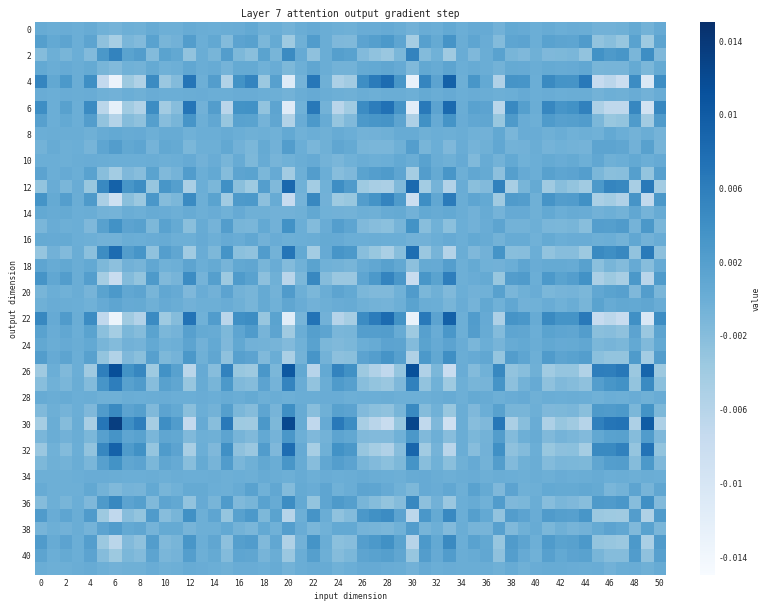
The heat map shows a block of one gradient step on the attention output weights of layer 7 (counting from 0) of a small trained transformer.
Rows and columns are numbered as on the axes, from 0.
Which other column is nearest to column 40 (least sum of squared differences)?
3
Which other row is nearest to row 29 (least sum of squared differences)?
2
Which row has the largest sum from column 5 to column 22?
30
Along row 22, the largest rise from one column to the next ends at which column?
31
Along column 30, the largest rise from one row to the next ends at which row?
26
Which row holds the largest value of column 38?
6
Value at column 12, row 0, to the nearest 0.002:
0
